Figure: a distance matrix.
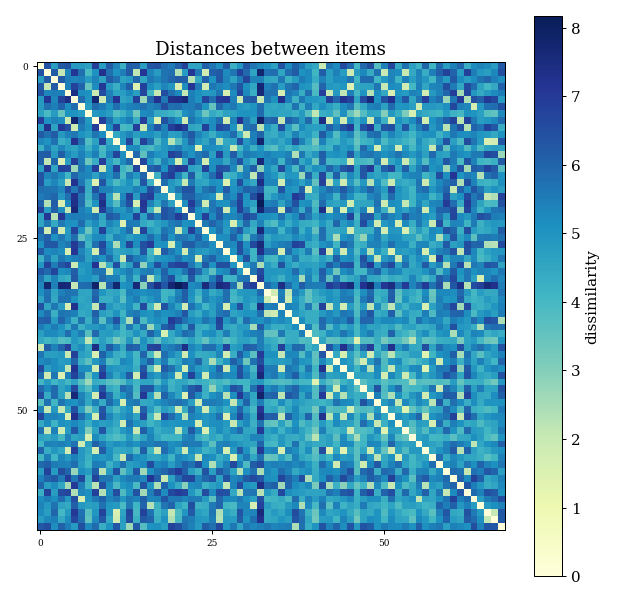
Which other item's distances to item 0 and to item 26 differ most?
19
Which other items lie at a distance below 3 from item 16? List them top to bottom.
31, 38, 64
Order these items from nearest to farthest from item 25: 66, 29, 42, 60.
42, 29, 66, 60
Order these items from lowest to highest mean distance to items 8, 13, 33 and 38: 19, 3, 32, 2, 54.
54, 2, 3, 19, 32
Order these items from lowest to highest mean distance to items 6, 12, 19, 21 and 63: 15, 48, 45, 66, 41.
48, 66, 45, 41, 15
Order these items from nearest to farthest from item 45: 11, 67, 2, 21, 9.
11, 21, 2, 67, 9
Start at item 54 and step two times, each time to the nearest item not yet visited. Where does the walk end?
40
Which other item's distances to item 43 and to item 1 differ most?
58
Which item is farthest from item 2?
30
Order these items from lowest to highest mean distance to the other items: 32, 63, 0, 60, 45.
45, 63, 0, 60, 32
